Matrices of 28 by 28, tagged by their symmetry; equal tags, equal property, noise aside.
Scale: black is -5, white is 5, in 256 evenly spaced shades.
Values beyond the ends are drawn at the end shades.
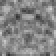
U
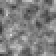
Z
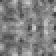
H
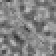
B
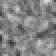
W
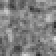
Z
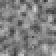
W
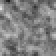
Z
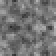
H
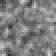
W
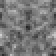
U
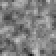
W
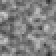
H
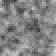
W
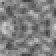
H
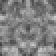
U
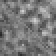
B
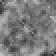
B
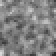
W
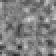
Z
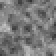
B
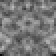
U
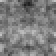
U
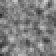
Z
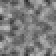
H
